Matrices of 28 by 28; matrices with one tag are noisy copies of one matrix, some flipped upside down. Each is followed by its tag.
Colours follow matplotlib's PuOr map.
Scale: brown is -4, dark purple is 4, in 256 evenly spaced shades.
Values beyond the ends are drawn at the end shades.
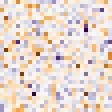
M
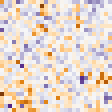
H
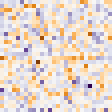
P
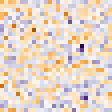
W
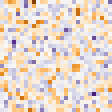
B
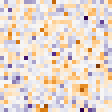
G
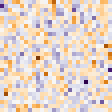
M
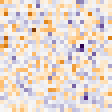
W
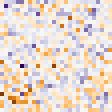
H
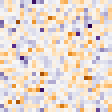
P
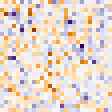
W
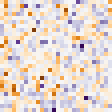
W
